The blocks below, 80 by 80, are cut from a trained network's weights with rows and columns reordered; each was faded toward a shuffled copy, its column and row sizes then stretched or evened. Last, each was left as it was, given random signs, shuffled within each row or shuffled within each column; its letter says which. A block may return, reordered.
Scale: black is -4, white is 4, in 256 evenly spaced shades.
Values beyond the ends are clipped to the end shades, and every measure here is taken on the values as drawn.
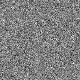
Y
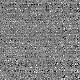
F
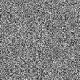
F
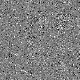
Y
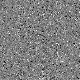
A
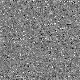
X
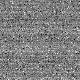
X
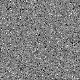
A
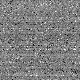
X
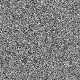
X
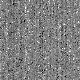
A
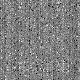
F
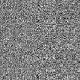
F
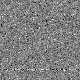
X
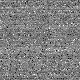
X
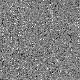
A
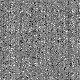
F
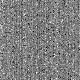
A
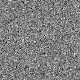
X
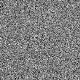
Y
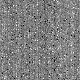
A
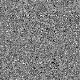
Y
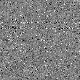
Y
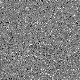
X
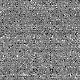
F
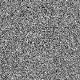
Y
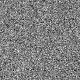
X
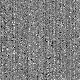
A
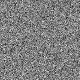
A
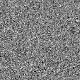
X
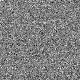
X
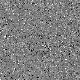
Y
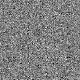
F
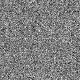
X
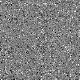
Y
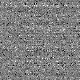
F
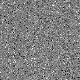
A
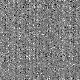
F
